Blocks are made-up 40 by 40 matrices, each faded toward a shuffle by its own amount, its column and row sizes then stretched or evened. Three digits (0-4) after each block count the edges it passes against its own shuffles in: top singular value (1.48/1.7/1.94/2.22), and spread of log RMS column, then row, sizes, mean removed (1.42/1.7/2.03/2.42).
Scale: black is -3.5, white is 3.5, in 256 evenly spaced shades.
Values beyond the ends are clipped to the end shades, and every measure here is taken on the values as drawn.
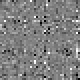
1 2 3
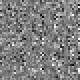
1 3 0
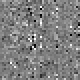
0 3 2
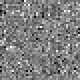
0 0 0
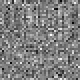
3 0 0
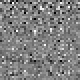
1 2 4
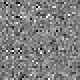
1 1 2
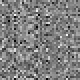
3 2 0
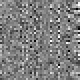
3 4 1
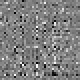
3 3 1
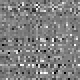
3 0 4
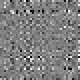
4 4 3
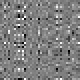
4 4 3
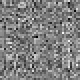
2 2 0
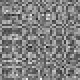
4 0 0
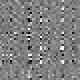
4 4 2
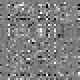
3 4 3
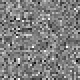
1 0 0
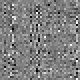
3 4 1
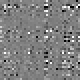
3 4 4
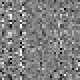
3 4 1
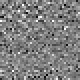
2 0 2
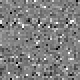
1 0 1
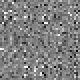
3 2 1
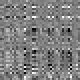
4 4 4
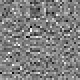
3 0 0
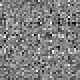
2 2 2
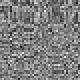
3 0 0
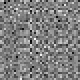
4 2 1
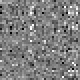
2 3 1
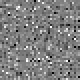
1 1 0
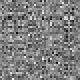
3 2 0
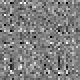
3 3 2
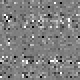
0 2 4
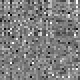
2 1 2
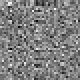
2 2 0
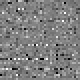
0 0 3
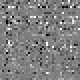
0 1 4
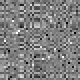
4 0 0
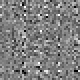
2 3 2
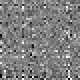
2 3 2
